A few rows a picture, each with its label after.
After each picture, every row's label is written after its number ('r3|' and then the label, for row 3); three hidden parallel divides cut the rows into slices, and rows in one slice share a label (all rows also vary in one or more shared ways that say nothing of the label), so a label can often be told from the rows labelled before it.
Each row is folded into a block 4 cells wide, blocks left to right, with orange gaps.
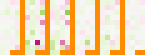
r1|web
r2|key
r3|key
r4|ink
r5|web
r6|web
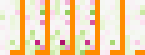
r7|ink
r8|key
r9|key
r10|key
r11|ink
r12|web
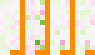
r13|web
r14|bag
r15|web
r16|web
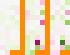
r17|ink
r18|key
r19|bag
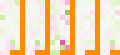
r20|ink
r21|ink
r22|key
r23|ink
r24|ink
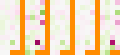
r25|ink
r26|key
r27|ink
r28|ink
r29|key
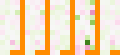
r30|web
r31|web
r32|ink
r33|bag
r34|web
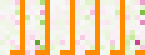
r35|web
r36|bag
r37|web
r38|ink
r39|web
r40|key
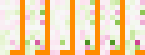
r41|web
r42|key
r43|ink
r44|bag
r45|bag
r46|key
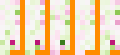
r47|key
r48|key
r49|bag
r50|ink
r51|key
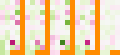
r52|key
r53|key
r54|bag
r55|key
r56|web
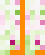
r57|key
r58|key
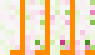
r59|web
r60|bag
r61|key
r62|bag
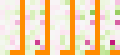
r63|web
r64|key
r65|ink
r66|key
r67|key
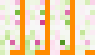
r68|key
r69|key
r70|bag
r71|web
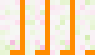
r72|web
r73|web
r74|ink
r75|ink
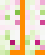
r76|key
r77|key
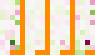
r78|bag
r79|web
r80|web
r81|key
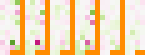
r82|bag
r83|key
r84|web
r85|key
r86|ink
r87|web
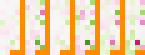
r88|ink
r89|bag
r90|ink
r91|bag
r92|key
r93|key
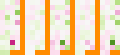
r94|key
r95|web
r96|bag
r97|web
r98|bag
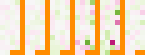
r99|ink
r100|ink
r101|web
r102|bag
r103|key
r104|ink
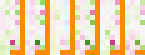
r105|key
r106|bag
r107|web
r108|bag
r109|key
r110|bag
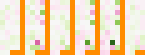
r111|ink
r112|key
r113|ink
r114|bag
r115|bag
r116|web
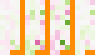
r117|ink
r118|key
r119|bag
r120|web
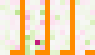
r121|web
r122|key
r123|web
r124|ink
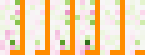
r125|bag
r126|ink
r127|bag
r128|bag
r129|ink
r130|ink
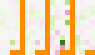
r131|ink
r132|web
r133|bag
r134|web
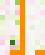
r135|bag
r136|ink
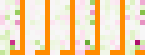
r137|key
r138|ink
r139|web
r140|bag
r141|web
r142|key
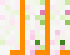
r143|web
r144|bag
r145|bag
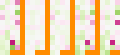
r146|key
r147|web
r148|web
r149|key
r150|key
